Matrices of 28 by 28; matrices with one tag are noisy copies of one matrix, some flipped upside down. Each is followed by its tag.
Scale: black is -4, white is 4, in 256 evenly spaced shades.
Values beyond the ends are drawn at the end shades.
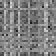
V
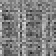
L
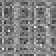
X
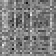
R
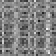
X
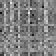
V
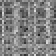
X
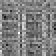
L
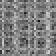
X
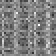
X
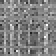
V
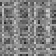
X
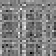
L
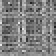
L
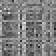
L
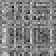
R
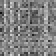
V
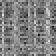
X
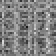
X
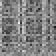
L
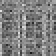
L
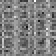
X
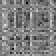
R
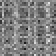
X
